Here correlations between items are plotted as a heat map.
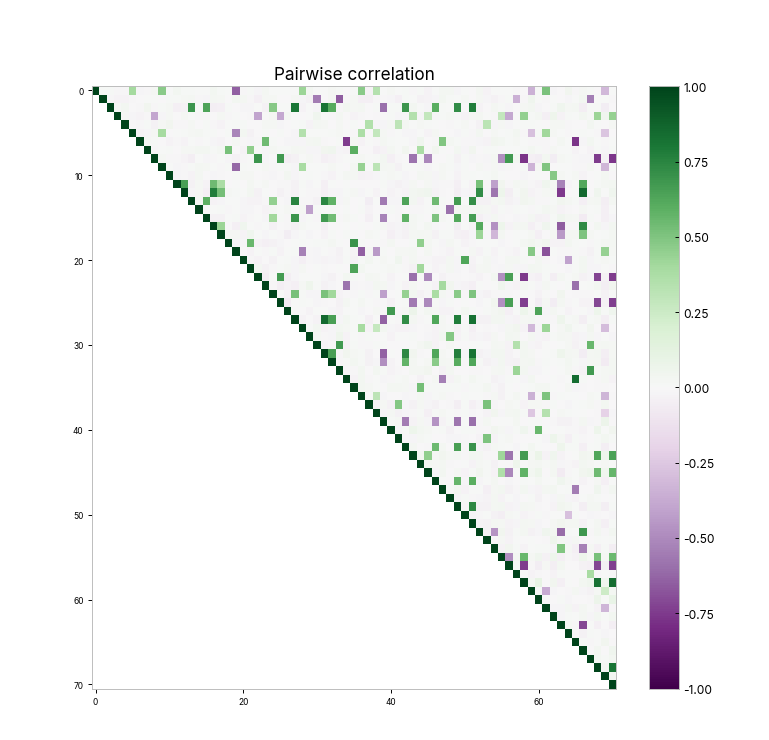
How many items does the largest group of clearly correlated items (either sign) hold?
12
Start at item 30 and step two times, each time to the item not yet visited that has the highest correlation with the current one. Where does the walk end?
67
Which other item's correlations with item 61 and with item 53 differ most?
19
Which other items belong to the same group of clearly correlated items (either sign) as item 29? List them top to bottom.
14, 48
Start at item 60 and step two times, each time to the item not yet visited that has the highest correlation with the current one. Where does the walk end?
40
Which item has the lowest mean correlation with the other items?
39
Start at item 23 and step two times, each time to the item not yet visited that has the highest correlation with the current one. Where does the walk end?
47
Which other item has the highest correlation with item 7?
35
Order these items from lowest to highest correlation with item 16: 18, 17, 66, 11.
18, 17, 11, 66
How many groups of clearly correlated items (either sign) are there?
12
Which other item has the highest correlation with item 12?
66
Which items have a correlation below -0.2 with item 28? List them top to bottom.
19, 59, 69
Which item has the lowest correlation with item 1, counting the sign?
33
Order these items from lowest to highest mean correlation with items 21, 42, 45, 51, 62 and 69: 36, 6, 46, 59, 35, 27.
36, 6, 59, 35, 46, 27
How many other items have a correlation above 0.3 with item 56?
3
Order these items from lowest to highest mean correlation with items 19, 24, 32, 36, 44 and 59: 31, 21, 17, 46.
17, 21, 46, 31
